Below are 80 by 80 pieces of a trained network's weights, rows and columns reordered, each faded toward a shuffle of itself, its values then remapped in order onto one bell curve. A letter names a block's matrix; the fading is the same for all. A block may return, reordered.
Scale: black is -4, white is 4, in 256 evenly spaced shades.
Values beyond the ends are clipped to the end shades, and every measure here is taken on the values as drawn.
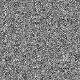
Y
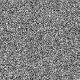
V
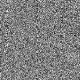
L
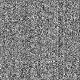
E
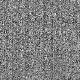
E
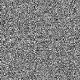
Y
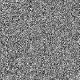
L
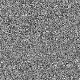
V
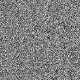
Y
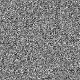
V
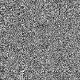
Y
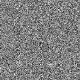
L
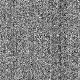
E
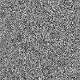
L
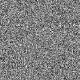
L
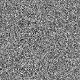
Y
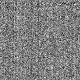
E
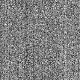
E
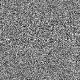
V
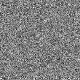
V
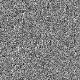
L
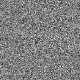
L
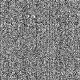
E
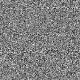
V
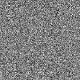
Y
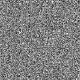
Y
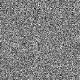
L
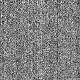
E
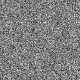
V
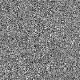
Y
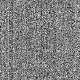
E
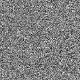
L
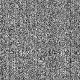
E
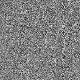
Y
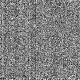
E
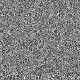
V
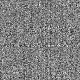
E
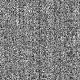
E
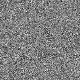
V
